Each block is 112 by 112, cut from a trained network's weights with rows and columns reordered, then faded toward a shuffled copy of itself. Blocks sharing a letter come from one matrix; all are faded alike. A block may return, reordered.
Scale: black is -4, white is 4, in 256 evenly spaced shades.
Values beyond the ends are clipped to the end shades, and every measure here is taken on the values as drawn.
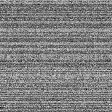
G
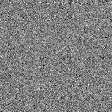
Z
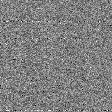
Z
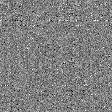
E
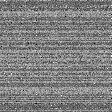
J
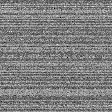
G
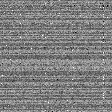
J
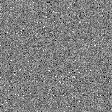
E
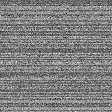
G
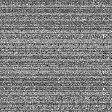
J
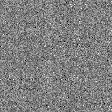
E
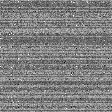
J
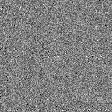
Z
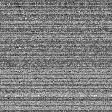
G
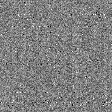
E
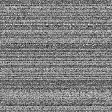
G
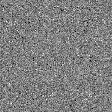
E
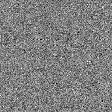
Z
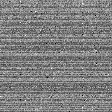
J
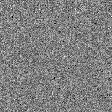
Z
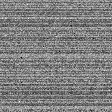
G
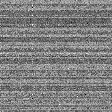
G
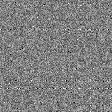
Z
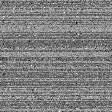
J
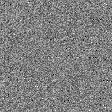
Z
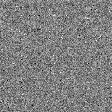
Z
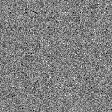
Z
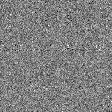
Z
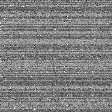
J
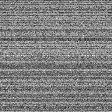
G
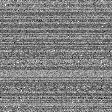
J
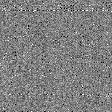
E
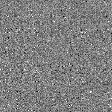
E
